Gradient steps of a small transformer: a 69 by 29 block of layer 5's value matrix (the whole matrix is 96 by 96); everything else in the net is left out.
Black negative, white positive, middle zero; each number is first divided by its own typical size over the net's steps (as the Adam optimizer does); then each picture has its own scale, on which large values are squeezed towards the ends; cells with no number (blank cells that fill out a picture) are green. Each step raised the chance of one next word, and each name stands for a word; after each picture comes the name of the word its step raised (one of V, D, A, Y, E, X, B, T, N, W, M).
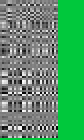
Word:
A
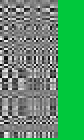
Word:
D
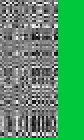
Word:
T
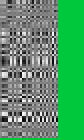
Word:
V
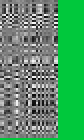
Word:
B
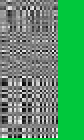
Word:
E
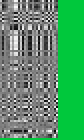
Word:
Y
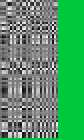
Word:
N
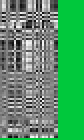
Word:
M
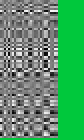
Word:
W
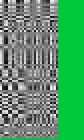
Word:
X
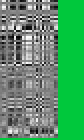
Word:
Y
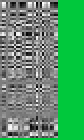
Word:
T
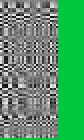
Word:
B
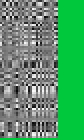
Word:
N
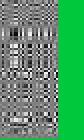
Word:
V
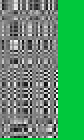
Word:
E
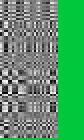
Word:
A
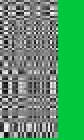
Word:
N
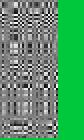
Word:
B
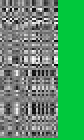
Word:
D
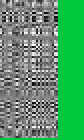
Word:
M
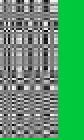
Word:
X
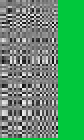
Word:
B
